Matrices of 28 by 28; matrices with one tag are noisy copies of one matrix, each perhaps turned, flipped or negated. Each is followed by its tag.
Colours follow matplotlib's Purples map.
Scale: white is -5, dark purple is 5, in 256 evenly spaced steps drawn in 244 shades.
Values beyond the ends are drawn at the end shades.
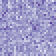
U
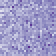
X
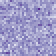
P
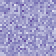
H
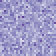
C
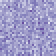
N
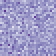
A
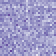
U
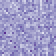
U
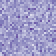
H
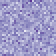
C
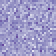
H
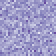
H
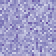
H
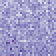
X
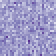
N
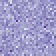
A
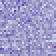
U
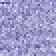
P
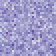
C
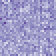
U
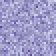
C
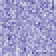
P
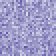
N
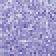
X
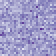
N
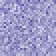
H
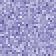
A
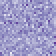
H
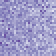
X
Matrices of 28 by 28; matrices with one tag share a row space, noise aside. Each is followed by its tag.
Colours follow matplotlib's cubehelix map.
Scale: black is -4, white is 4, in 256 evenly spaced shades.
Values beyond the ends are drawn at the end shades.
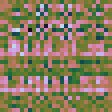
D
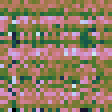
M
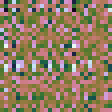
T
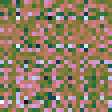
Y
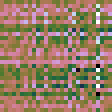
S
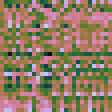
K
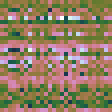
D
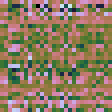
D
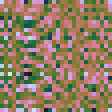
Y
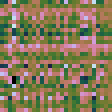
M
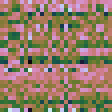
D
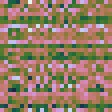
D
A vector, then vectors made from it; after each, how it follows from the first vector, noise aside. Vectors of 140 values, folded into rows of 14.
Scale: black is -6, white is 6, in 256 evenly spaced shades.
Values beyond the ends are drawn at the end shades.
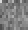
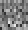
wrapped around, negated, scaled up.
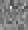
wrapped around.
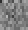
negated.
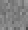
reversed, negated, shrunk.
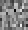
wrapped around, negated, scaled up.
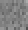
reversed, negated, shrunk.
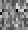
wrapped around, negated, scaled up.
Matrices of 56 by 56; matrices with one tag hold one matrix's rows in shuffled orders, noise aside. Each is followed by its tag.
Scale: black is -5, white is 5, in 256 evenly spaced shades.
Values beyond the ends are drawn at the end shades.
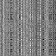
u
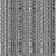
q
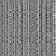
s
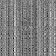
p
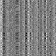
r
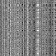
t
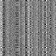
r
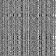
s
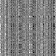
q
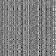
s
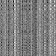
p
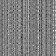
s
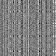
s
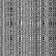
u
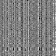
s
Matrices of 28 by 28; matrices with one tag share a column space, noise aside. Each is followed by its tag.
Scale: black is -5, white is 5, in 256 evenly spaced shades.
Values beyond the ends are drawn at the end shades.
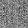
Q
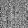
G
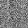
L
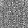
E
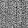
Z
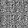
E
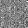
G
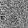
L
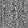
Q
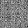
L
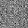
Q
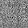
L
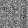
G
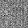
Q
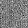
Q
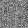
Q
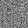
G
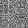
L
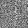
Q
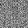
G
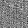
Z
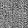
Z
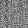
E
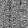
E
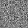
L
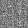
Q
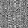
E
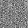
Z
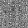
Q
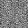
Z
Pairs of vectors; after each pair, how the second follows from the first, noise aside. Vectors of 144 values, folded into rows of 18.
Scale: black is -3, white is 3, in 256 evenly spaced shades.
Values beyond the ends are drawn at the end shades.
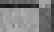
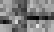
wrapped around.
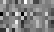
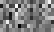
wrapped around, negated.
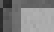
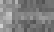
wrapped around, negated, shrunk.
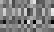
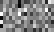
wrapped around, negated.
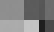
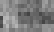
wrapped around, negated, shrunk.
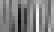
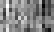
wrapped around.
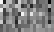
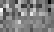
partly zeroed.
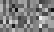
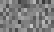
wrapped around, negated, shrunk.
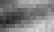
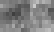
wrapped around, negated, shrunk.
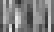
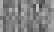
wrapped around, negated, shrunk.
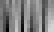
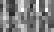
wrapped around, negated.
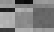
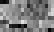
wrapped around.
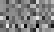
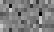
wrapped around, partly zeroed.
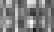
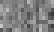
wrapped around, negated, shrunk.
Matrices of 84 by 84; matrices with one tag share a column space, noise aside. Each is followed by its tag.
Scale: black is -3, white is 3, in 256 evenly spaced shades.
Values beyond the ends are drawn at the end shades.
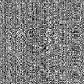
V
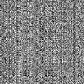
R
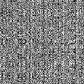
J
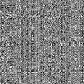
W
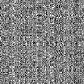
W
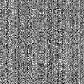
J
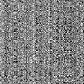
R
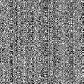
R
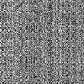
R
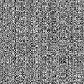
R
